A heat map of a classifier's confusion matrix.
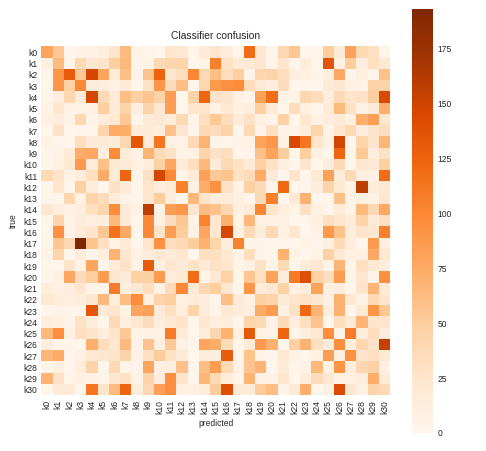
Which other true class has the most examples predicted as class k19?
k14
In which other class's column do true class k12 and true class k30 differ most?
k28
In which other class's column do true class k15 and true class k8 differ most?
k22
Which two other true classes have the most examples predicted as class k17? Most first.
k3, k2
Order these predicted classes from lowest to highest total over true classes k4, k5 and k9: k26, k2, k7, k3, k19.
k2, k3, k7, k19, k26
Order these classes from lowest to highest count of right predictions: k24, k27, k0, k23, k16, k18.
k18, k24, k0, k27, k23, k16
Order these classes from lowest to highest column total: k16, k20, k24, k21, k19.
k24, k21, k20, k19, k16
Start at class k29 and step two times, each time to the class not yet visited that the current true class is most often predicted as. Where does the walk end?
k10
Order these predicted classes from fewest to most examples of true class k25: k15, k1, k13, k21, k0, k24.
k13, k24, k15, k0, k1, k21
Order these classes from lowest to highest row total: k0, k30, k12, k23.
k0, k12, k23, k30
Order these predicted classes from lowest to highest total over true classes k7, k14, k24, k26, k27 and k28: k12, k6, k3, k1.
k3, k1, k12, k6
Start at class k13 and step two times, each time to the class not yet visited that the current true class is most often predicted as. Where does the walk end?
k23
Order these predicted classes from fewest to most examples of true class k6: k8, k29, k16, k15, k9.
k8, k9, k16, k15, k29
